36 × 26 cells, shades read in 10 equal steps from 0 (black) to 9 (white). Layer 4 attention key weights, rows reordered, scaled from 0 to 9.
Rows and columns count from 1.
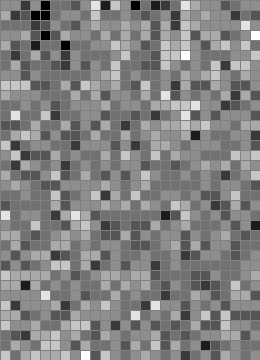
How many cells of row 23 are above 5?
5
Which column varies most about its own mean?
19
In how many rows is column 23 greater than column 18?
13
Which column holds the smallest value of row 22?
17
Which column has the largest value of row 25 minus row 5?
7
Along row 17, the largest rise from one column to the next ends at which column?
3
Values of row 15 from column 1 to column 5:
7 2 4 5 5
